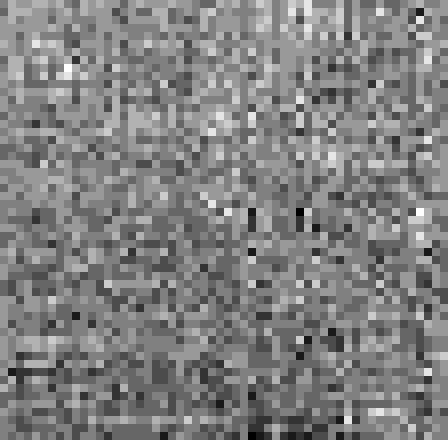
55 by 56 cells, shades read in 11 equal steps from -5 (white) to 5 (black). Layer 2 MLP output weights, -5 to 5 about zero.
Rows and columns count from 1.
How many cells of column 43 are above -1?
32
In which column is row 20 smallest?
42
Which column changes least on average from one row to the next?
31
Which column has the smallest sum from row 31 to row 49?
1
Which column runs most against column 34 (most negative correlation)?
44
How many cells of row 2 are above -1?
22
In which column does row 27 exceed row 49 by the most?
38
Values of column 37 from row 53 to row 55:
3 2 4
